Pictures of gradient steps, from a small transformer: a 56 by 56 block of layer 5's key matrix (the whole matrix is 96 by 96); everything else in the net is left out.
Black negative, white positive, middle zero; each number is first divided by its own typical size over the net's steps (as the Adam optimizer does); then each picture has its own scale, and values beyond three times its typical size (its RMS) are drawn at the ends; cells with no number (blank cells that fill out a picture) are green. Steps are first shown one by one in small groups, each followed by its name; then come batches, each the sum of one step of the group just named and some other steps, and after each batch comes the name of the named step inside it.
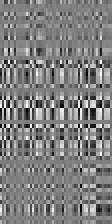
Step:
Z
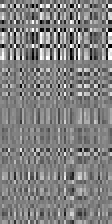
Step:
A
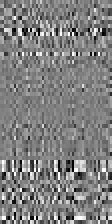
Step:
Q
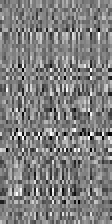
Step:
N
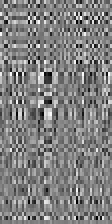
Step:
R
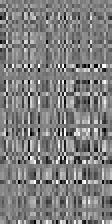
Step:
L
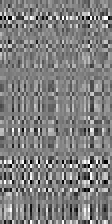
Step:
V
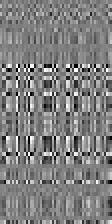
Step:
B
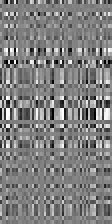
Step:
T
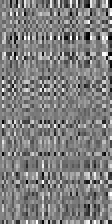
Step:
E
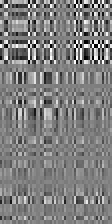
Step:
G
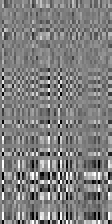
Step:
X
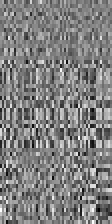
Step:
Z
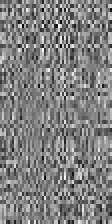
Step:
A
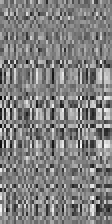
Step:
Z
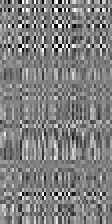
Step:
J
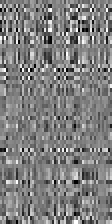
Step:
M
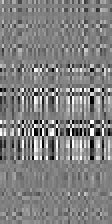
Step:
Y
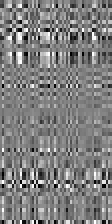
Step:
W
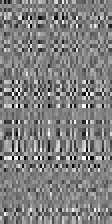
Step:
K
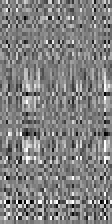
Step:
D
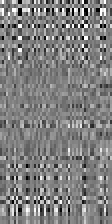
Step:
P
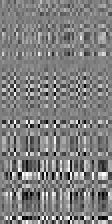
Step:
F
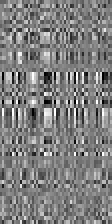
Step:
W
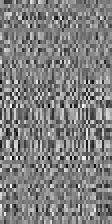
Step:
K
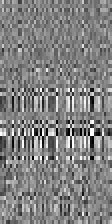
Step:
Y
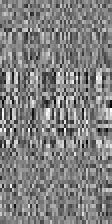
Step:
W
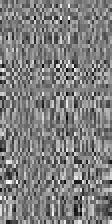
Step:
M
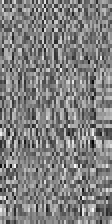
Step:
P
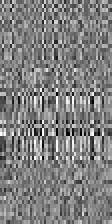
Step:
Y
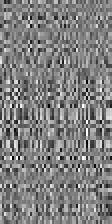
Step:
K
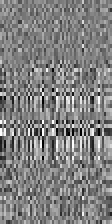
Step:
Y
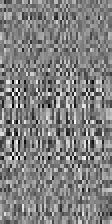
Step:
K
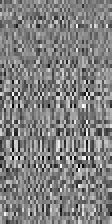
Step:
K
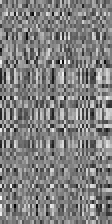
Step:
W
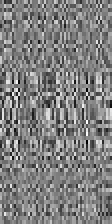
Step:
K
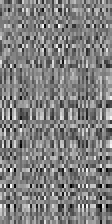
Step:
J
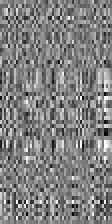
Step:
D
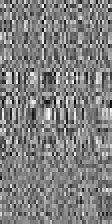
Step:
M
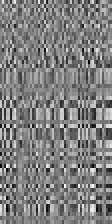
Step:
P
